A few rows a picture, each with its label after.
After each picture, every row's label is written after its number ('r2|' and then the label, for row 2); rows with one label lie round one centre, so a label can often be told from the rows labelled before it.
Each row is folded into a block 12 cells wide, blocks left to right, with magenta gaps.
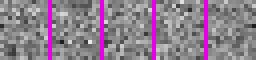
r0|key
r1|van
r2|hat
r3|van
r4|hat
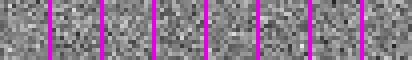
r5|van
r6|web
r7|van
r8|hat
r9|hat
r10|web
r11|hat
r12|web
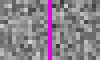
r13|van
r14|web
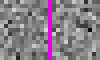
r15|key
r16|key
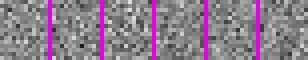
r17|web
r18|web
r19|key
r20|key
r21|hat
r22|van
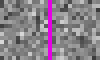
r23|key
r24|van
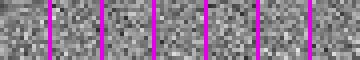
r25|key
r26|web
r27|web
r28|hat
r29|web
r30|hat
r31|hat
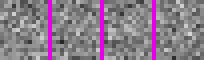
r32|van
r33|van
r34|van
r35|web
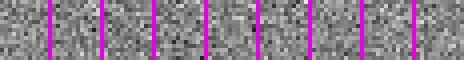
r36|key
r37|hat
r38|hat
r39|hat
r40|web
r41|van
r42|key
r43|web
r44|key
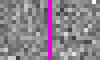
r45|key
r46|hat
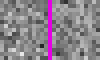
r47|van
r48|web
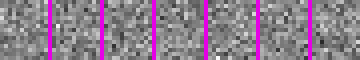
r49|hat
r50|van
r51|key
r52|key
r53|web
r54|hat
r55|van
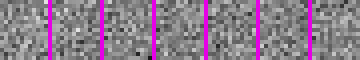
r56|web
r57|key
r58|hat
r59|web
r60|key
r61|web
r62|van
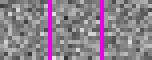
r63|web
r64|web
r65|hat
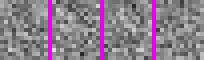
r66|hat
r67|van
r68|van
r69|web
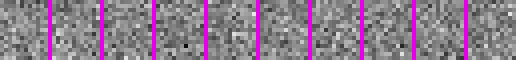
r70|van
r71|hat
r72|web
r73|web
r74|hat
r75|van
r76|key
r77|hat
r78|van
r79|hat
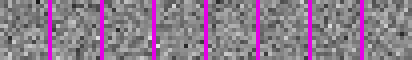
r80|van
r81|van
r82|key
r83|web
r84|hat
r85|hat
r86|key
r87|van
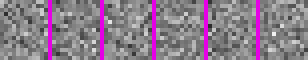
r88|hat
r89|web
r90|web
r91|van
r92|key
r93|web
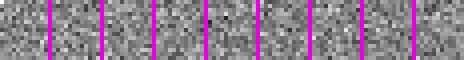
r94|hat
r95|web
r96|key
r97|web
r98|web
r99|hat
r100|key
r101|van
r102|hat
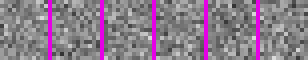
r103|hat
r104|key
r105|web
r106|key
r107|hat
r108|web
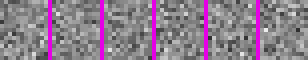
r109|web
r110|key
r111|van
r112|web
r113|van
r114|key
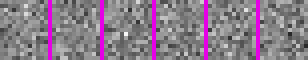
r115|web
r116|van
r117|web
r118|van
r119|hat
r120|van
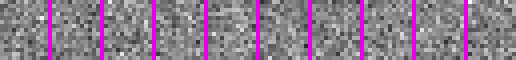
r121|hat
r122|key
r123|key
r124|web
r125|web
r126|key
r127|van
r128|web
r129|van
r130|web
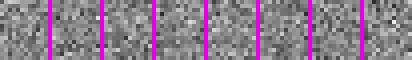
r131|key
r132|key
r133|van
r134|web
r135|hat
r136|van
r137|hat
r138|van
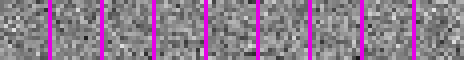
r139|van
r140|key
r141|hat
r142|van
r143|web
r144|key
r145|van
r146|key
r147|van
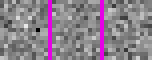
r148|key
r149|van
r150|web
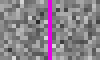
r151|key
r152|van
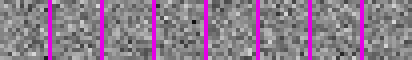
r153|van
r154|hat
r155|van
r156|key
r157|web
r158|hat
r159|hat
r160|key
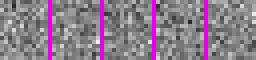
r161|van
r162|van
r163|hat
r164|hat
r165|hat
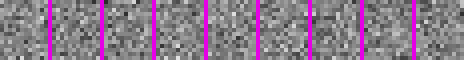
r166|web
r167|web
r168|key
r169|web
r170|hat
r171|web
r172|web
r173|web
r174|van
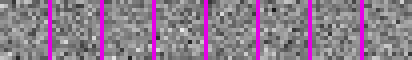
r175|van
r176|van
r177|van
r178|van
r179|key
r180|van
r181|web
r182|web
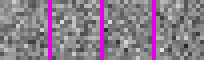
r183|van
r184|van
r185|web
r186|key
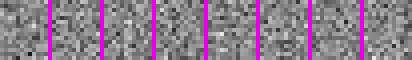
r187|web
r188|web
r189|hat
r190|web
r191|web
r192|van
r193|hat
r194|web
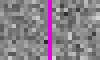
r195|web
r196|hat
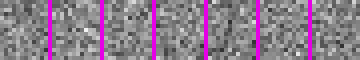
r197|hat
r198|web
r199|key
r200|key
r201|key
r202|hat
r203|van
